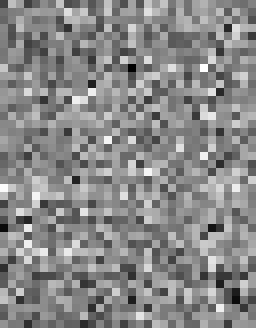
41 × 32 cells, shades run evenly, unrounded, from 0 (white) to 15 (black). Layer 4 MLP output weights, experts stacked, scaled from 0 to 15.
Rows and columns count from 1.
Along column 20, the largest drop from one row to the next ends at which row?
16
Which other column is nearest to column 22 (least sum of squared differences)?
2
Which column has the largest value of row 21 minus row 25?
28
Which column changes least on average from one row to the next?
25
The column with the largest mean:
12
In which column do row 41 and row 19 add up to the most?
11
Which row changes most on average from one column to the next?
37
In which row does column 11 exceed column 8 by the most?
36
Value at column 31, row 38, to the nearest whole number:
8
